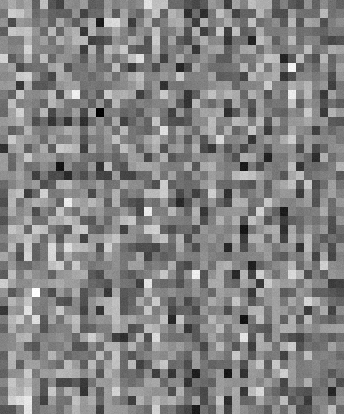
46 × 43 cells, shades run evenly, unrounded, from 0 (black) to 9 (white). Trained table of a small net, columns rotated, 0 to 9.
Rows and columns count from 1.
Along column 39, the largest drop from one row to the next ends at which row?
35
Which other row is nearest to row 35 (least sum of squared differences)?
42
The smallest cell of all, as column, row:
13, 13
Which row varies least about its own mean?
40
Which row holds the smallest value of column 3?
10
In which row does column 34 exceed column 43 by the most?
32
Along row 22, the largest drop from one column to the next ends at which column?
4
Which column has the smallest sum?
24
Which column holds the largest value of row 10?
34
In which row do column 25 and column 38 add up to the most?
31
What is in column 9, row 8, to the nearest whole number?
3
